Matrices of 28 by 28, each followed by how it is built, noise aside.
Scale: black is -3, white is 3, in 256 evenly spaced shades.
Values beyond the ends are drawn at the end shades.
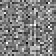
repeating rows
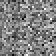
repeating rows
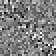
banded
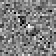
banded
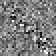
banded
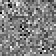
block diagonal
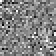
block diagonal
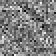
Toeplitz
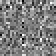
low rank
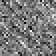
Toeplitz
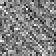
Toeplitz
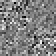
block diagonal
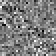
block diagonal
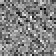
Toeplitz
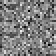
repeating rows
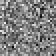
repeating rows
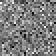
Toeplitz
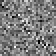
banded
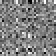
low rank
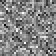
Toeplitz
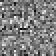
low rank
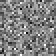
repeating rows
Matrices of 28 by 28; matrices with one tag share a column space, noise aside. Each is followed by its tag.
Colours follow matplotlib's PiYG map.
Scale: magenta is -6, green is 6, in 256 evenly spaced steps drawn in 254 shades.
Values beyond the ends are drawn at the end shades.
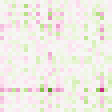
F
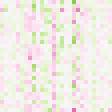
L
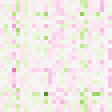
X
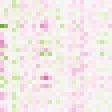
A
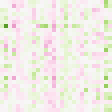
A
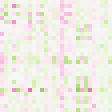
F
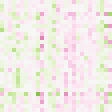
X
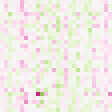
X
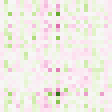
X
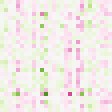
X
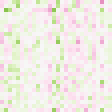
L
